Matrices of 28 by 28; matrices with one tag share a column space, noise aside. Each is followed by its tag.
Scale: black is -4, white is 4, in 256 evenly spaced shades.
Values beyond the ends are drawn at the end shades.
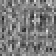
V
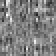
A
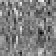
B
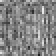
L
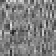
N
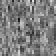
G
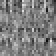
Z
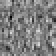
V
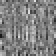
L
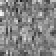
B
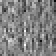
Z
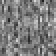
G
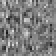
V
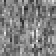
G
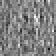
V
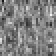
G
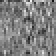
B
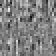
A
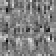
Z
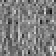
L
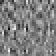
N
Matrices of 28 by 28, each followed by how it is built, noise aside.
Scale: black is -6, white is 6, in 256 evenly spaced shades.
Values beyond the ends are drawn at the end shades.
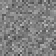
Hankel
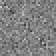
diagonal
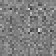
low rank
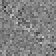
banded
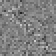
banded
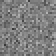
blocks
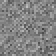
Hankel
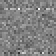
uneven rows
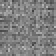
blocks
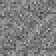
Hankel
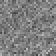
Hankel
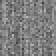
blocks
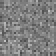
blocks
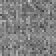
blocks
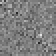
banded
